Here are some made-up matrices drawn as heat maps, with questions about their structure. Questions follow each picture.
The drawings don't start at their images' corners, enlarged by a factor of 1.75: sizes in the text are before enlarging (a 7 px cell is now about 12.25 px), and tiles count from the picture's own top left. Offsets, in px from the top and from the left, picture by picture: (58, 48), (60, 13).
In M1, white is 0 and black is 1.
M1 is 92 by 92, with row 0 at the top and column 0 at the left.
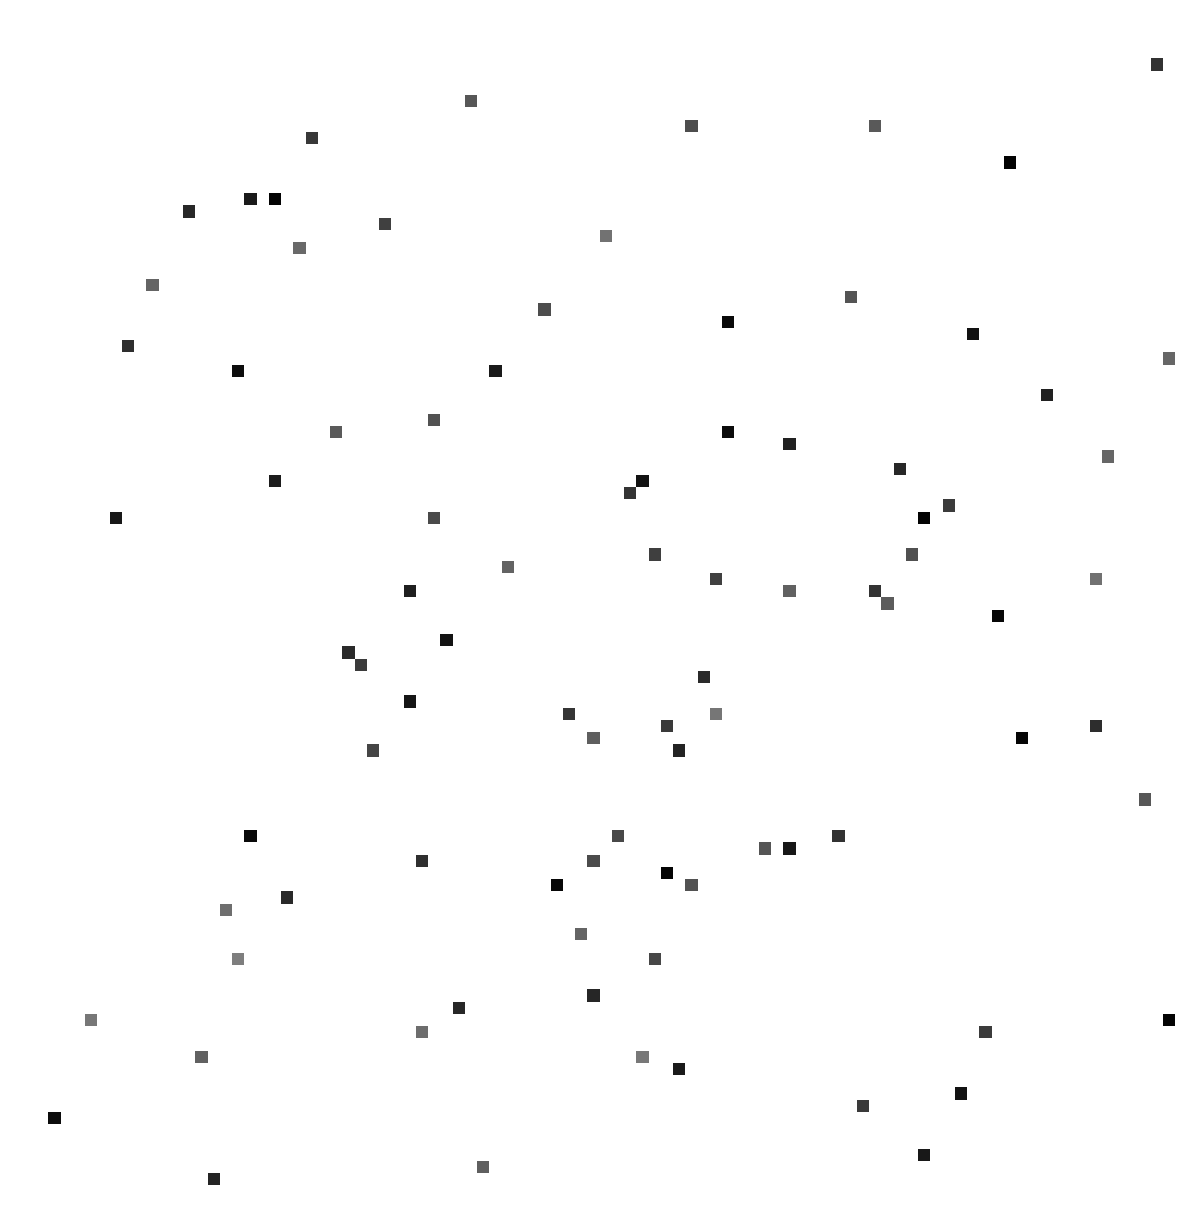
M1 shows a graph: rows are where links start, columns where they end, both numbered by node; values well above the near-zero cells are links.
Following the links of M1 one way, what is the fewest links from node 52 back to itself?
8
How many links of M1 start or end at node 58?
1
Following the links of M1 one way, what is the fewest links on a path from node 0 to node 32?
4
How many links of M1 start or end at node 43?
4
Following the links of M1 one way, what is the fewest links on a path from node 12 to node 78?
4
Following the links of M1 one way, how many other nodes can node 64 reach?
12
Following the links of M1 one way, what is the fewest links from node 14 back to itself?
5
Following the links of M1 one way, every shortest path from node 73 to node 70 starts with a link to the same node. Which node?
node 15
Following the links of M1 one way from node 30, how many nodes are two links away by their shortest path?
3
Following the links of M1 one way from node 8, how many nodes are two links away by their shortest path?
2
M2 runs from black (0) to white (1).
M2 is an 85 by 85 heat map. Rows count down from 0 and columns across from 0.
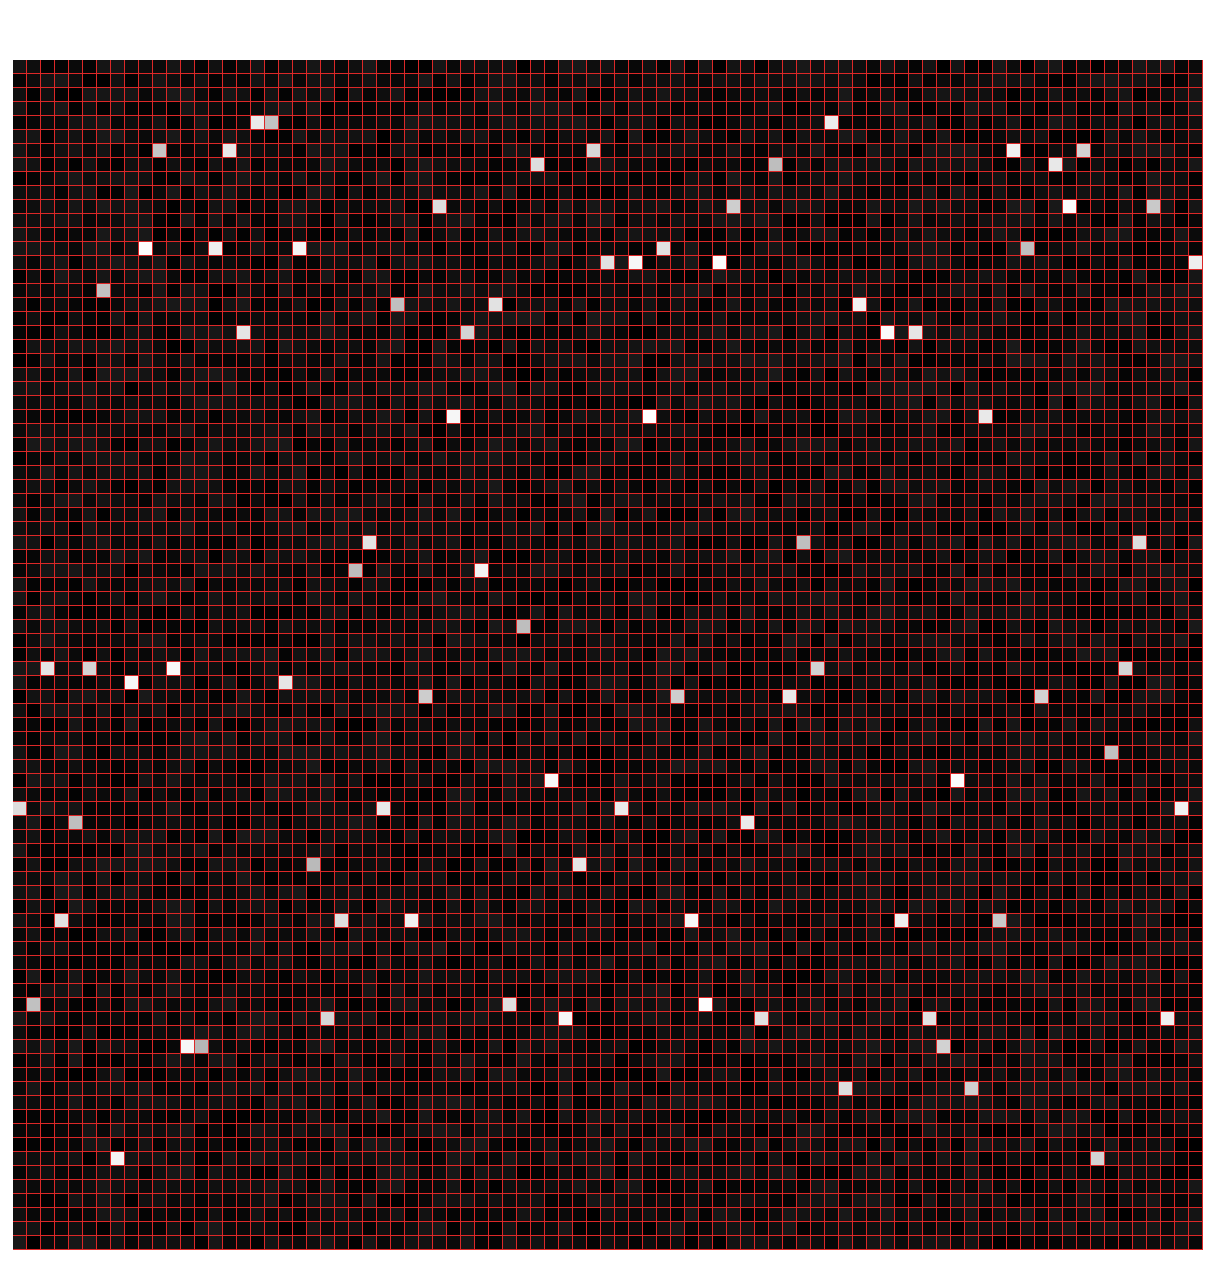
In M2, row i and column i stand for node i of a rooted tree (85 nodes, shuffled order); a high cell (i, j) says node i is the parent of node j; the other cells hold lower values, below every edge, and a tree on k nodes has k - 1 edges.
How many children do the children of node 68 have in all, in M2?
4
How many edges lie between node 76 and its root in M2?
8
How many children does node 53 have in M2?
4
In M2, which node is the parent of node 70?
61
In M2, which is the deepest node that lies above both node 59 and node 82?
73
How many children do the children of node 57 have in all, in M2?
1
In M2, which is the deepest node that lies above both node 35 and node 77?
67
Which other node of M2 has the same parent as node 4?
52
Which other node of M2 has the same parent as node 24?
33
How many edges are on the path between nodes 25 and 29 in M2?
2
